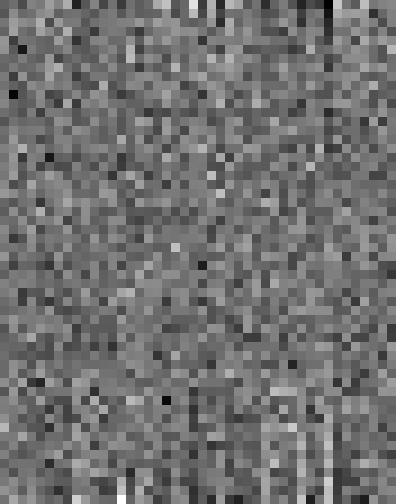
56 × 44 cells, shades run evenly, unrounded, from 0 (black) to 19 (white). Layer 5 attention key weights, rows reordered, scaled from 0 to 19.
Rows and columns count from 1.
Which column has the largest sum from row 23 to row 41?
37
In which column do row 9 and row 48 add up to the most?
33
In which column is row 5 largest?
41
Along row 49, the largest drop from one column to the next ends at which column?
38
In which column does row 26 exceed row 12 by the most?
34
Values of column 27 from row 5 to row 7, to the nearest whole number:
9 11 10
